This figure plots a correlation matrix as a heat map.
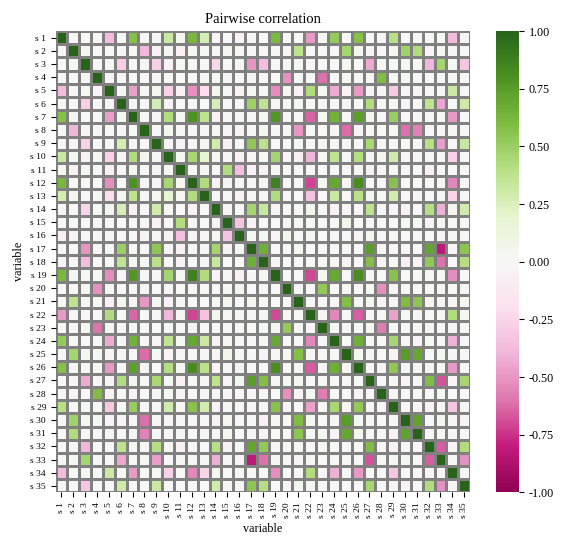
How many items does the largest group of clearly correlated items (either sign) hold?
12
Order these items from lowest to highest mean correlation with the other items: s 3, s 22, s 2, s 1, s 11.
s 22, s 3, s 11, s 2, s 1
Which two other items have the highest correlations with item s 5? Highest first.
s 22, s 34
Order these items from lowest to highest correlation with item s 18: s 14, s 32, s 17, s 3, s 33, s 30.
s 33, s 3, s 30, s 14, s 32, s 17
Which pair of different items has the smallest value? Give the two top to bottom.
s 17, s 33
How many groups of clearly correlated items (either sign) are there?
5
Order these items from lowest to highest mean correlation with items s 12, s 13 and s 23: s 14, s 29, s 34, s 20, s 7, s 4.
s 34, s 4, s 14, s 20, s 29, s 7
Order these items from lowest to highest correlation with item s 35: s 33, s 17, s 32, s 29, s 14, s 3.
s 33, s 3, s 29, s 14, s 32, s 17
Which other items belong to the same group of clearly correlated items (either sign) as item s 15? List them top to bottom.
s 11, s 16
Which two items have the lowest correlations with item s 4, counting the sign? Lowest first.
s 23, s 20
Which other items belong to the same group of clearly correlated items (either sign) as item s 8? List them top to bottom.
s 2, s 21, s 25, s 30, s 31
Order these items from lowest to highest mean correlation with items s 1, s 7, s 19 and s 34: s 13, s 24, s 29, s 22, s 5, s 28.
s 22, s 5, s 28, s 13, s 29, s 24
